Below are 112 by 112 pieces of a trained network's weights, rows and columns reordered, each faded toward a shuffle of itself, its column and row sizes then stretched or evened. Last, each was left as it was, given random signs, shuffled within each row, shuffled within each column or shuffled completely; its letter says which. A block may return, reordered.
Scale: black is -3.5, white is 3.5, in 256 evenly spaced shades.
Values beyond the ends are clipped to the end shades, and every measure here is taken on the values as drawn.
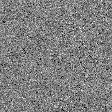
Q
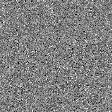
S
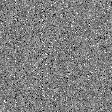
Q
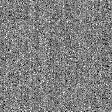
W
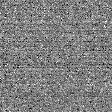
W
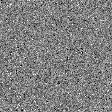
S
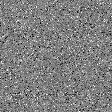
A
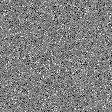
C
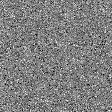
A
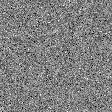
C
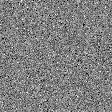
C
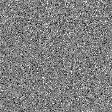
S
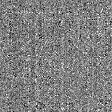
W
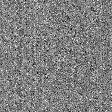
Q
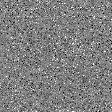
S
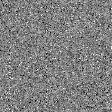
S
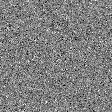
C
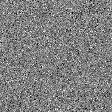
A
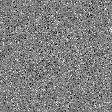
S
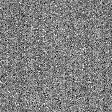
Q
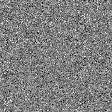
S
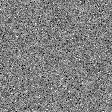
C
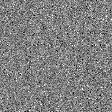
S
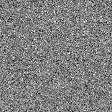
S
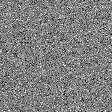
A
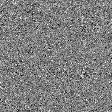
S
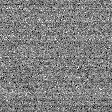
A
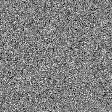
S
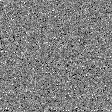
A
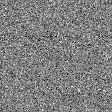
A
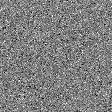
C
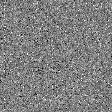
S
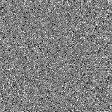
W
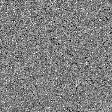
S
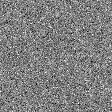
C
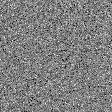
C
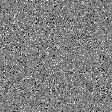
W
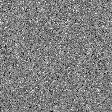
A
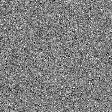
S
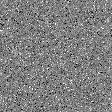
C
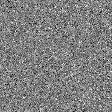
S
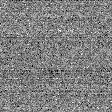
A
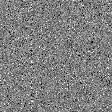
Q
